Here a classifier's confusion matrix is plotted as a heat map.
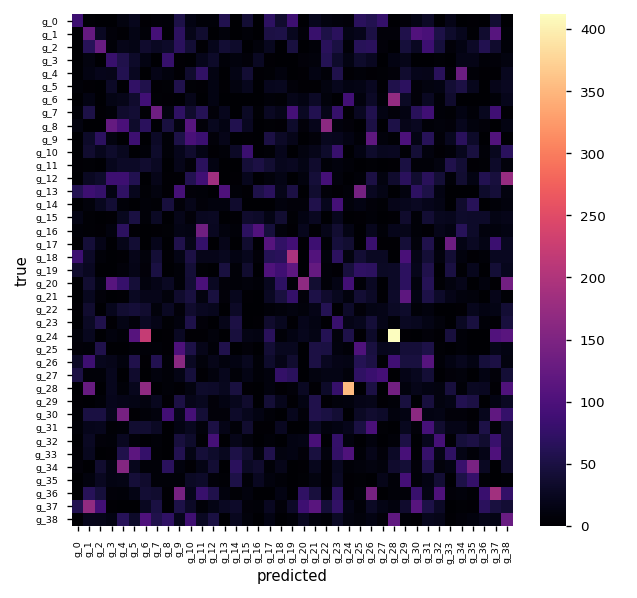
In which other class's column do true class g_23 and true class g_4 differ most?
g_34
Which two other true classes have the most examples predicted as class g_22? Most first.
g_8, g_12
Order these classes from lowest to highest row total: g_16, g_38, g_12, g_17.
g_16, g_38, g_17, g_12
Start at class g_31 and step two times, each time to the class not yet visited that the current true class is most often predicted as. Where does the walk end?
g_9
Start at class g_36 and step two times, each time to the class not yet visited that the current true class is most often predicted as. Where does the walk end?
g_1
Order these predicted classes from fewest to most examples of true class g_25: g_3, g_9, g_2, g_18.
g_3, g_18, g_2, g_9
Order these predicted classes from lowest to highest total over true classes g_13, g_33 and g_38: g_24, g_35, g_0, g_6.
g_35, g_0, g_24, g_6
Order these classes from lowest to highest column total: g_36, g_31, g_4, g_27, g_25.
g_27, g_36, g_25, g_4, g_31
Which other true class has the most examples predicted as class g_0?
g_18
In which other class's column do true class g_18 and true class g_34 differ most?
g_19
